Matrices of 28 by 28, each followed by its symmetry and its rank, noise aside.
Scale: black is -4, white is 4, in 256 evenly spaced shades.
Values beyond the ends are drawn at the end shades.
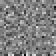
no symmetry, rank four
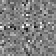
no symmetry, rank five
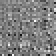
antisymmetric, rank six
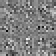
antisymmetric, rank six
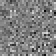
no symmetry, rank six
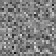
no symmetry, rank five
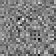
symmetric, rank four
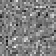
antisymmetric, rank six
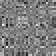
no symmetry, rank four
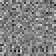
no symmetry, rank six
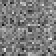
no symmetry, rank six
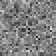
symmetric, rank six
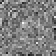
symmetric, rank six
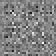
symmetric, rank five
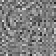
no symmetry, rank six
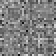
symmetric, rank five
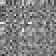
symmetric, rank four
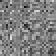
symmetric, rank four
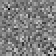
symmetric, rank six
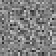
antisymmetric, rank four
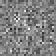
no symmetry, rank five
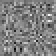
antisymmetric, rank four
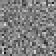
antisymmetric, rank six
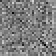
symmetric, rank four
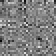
no symmetry, rank five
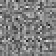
antisymmetric, rank six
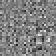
antisymmetric, rank six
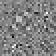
symmetric, rank six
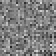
antisymmetric, rank six
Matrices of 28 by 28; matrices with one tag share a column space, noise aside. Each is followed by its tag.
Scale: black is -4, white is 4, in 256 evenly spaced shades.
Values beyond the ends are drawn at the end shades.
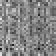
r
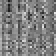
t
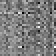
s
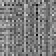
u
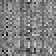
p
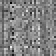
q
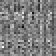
t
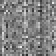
q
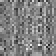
r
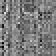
t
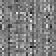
t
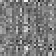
r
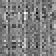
t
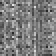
q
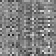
p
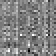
p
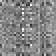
u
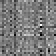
p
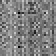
s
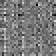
u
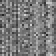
u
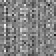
u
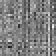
t
